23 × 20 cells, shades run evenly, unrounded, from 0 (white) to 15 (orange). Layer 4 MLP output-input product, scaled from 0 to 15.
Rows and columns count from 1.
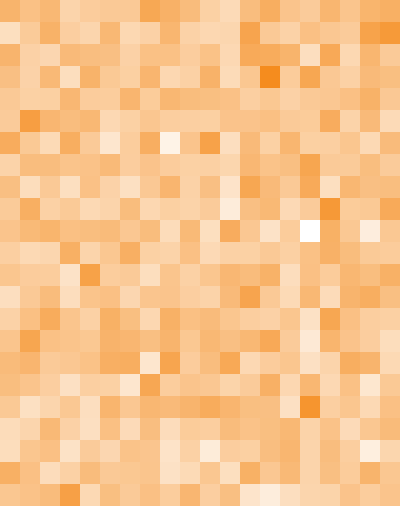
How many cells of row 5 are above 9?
4
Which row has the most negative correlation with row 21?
5
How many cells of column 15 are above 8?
6
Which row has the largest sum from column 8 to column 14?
19
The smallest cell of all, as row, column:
11, 16
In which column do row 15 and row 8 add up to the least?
1
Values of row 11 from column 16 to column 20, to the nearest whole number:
0 10 7 2 7
